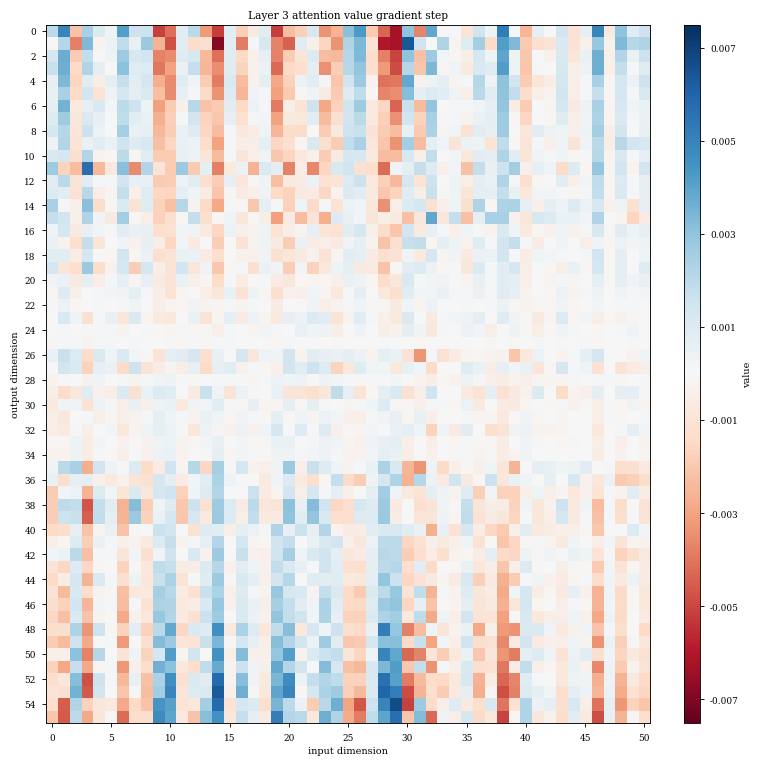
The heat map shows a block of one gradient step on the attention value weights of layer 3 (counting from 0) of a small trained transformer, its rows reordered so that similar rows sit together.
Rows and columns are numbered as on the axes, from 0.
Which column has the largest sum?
20
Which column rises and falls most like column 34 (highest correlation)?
37
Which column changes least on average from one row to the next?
47
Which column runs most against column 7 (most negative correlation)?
44
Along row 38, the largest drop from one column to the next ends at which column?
3
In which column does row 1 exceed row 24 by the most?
30
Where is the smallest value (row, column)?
1, 14
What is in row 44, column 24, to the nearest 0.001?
0.001
